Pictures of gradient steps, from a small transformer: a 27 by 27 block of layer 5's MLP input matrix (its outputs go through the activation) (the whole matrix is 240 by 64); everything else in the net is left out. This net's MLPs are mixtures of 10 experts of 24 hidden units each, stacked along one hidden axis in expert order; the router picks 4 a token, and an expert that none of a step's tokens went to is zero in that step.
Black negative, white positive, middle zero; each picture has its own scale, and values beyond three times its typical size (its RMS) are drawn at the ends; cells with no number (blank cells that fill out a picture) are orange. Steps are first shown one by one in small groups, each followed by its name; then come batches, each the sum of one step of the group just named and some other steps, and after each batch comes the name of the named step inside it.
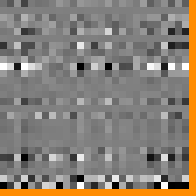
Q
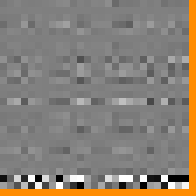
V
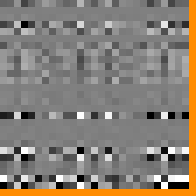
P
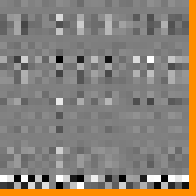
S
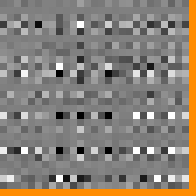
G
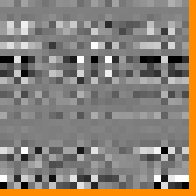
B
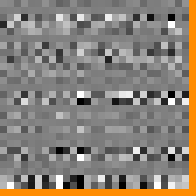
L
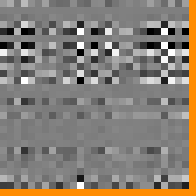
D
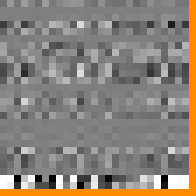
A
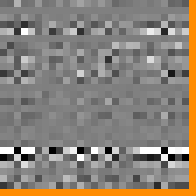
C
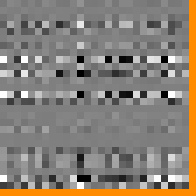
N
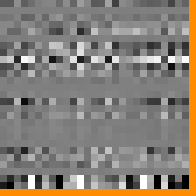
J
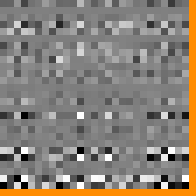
P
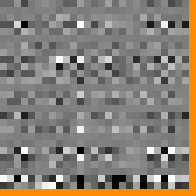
P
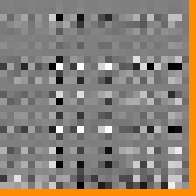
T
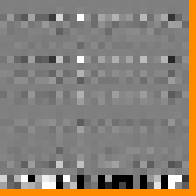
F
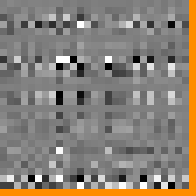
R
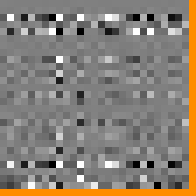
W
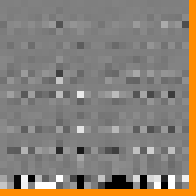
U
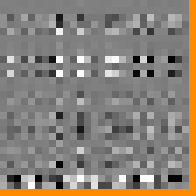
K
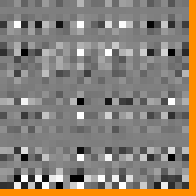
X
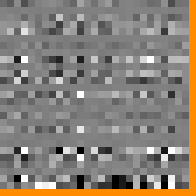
U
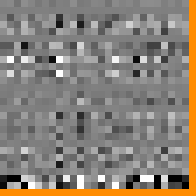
K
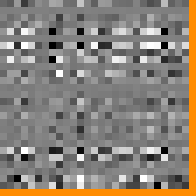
K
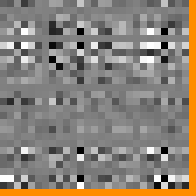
R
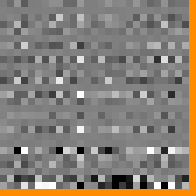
U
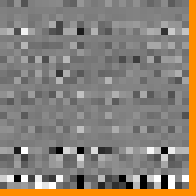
U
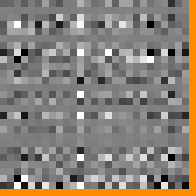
X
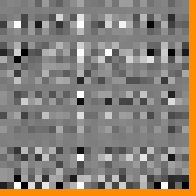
X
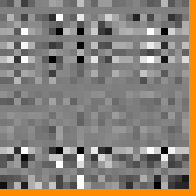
W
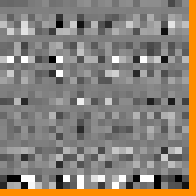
K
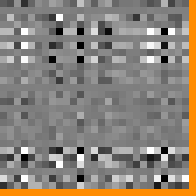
W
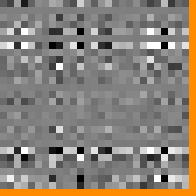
T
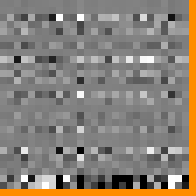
F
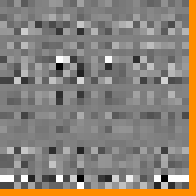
R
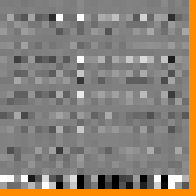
F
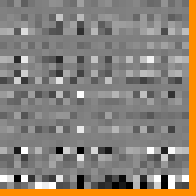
U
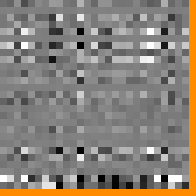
F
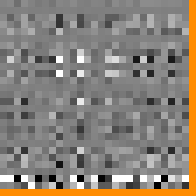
K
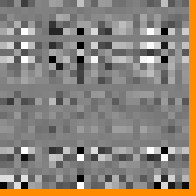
R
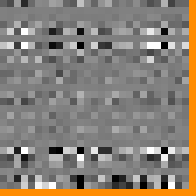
U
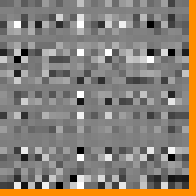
X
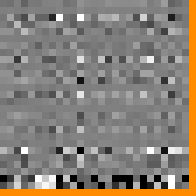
F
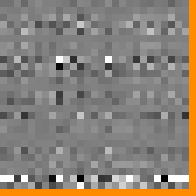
R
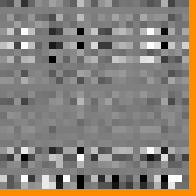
F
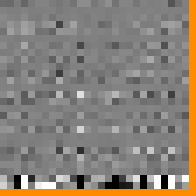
U
